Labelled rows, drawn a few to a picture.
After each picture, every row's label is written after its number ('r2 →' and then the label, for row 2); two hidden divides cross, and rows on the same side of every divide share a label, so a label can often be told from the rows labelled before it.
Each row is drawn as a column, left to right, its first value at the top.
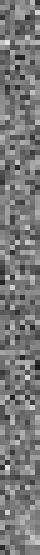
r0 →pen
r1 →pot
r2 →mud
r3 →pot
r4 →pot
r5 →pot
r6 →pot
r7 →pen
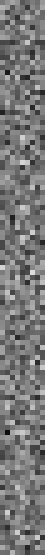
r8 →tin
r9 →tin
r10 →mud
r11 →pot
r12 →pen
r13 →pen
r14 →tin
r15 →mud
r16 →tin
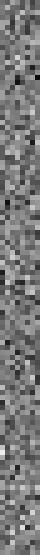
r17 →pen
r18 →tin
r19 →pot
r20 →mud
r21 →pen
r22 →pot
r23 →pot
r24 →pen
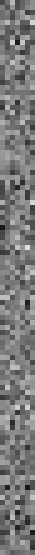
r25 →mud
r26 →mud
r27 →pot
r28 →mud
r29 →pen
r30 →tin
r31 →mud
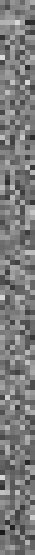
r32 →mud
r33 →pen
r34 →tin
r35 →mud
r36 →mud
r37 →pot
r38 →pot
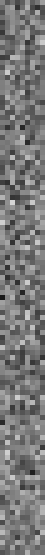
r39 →pot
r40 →pen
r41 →mud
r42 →pen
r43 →pen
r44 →tin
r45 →mud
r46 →pen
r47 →pot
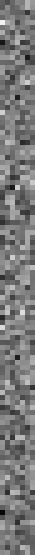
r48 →mud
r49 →mud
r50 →pen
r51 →pot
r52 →tin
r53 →tin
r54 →tin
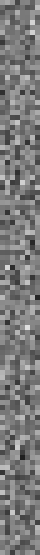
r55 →mud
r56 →tin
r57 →pen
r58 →pen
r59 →tin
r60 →tin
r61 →mud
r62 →pot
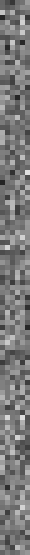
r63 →pen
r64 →mud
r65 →pen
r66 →tin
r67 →mud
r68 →pot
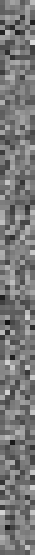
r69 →pot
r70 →tin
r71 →tin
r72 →pot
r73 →pen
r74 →tin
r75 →pot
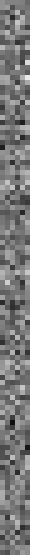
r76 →tin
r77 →tin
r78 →pot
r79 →mud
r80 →tin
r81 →tin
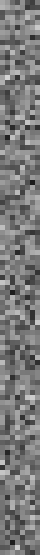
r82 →tin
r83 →tin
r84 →mud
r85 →mud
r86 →tin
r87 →pen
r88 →pen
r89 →pen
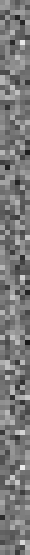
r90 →tin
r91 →tin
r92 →mud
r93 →pen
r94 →pot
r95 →pen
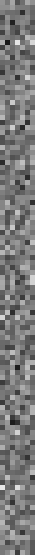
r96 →pot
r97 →mud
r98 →pot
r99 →pen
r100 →mud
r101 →tin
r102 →pot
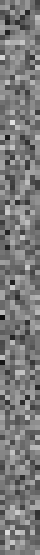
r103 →mud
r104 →pot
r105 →pen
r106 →pot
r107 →pot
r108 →tin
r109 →pen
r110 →mud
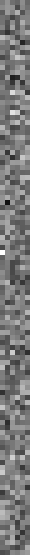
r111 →pot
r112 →pot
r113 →pen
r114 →pen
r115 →mud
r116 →mud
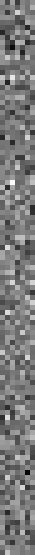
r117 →pot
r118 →mud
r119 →tin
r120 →pen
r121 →pot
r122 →mud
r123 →tin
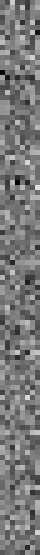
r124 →pot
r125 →pen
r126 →tin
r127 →pen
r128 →pot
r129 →pen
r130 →mud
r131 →pot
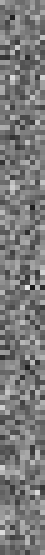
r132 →pot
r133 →pot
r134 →tin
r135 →tin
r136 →pen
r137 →pen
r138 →tin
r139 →pen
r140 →tin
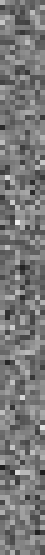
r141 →mud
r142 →mud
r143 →mud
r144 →pot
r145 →pot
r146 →pot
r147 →pen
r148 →mud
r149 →pen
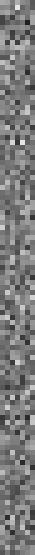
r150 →pot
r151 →tin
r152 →pen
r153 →tin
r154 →pen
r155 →pot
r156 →mud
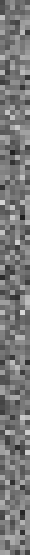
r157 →mud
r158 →pen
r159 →pot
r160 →pot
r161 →mud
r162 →pen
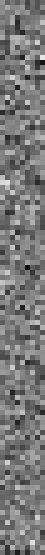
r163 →tin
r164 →tin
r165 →tin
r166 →pot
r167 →pot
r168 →pen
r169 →pen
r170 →pen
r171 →mud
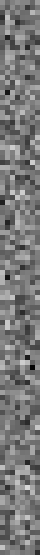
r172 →tin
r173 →mud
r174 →mud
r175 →pot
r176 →pot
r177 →pot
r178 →pen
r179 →mud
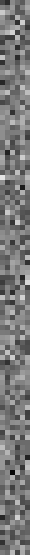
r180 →mud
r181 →pen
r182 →mud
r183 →pot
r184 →mud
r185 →tin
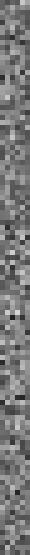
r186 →pen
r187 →mud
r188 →pen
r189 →mud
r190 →tin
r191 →tin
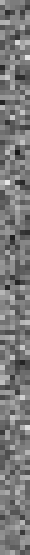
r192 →tin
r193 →tin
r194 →mud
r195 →pen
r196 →pen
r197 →pen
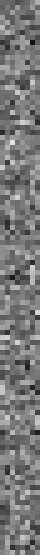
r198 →mud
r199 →mud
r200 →pen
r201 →pen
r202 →pen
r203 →pen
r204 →tin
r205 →mud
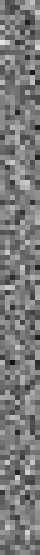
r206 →pot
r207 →pen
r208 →pen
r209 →mud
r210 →tin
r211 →pot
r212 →pot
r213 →pen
